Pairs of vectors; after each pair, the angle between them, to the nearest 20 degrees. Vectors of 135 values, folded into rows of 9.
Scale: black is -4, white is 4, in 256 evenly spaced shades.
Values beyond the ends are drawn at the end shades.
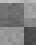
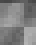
160 degrees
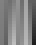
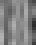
40 degrees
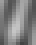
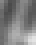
60 degrees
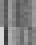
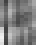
20 degrees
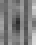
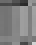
80 degrees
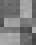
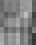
40 degrees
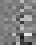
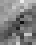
60 degrees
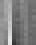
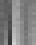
160 degrees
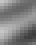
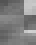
120 degrees
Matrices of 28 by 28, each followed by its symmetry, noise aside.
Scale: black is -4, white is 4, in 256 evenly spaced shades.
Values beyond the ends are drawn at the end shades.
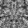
mirrored left to right.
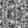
mirrored top to bottom.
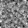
antisymmetric.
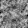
same after a half turn.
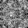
mirrored top to bottom.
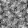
same after a half turn.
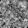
symmetric across the other diagonal.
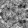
mirrored top to bottom.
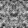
mirrored left to right.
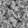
same after a half turn.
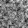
symmetric across the other diagonal.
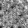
symmetric across the other diagonal.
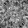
same after a half turn.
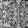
mirrored top to bottom.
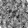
same after a half turn.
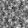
mirrored top to bottom.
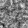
symmetric across the other diagonal.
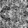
mirrored top to bottom.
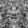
mirrored left to right.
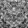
mirrored left to right.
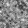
symmetric across the other diagonal.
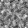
same after a half turn.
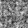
antisymmetric.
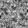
same after a half turn.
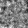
antisymmetric.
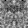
mirrored left to right.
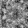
mirrored top to bottom.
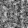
mirrored top to bottom.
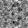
mirrored top to bottom.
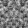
mirrored left to right.
